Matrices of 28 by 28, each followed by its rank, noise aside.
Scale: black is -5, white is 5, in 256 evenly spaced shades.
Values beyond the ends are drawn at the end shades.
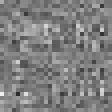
four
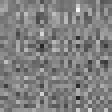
four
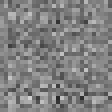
four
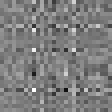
three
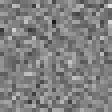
eight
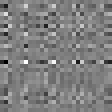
two
